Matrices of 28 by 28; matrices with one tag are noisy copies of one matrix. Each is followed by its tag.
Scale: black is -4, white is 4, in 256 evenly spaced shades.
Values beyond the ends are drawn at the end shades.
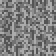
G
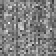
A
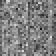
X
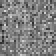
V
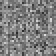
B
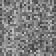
X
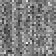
G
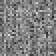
V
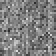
X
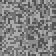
X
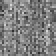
A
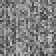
V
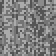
A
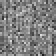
V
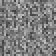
V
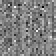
G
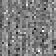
B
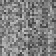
X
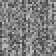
B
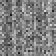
G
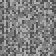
V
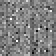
V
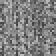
A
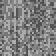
A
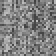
A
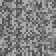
G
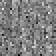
G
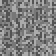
G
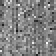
A
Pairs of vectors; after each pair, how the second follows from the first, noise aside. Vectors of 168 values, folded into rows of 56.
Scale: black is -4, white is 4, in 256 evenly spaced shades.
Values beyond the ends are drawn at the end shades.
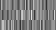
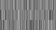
wrapped around, negated, shrunk.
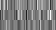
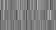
shrunk.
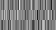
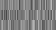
negated, shrunk.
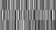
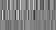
partly zeroed.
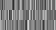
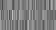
shrunk.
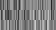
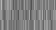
wrapped around, negated, shrunk.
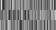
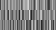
wrapped around.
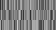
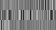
partly zeroed.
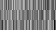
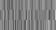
wrapped around, negated, shrunk.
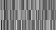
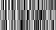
wrapped around, negated, scaled up.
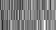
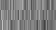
negated, shrunk.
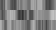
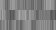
negated, shrunk.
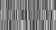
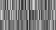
reversed.
